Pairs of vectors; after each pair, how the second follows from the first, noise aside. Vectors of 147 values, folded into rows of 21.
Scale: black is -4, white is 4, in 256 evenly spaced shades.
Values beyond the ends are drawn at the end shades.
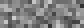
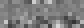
partly zeroed.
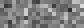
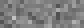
reversed, negated, shrunk.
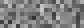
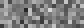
reversed, negated.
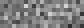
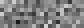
reversed, negated.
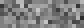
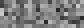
sign-scrambled.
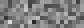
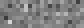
partly zeroed.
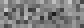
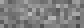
reversed, negated, shrunk.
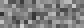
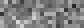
sign-scrambled.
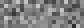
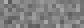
reversed, shrunk.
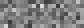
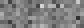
partly zeroed.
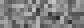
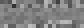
reversed, partly zeroed.
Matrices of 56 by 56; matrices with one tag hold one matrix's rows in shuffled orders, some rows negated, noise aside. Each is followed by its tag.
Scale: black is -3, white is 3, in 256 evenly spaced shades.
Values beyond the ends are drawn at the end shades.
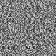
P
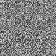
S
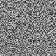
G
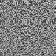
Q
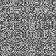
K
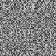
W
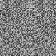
W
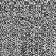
Q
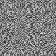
P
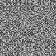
W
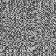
W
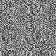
P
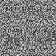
K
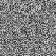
Q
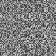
Q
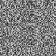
W
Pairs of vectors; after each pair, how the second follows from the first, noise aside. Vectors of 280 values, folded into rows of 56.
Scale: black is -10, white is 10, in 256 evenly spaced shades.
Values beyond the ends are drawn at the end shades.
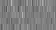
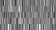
wrapped around, scaled up.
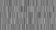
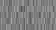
copied.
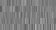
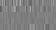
reversed, partly zeroed.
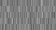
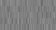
negated, shrunk.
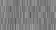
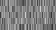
reversed, negated, scaled up.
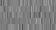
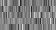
negated, scaled up.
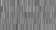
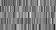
reversed, negated, scaled up.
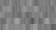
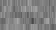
copied.
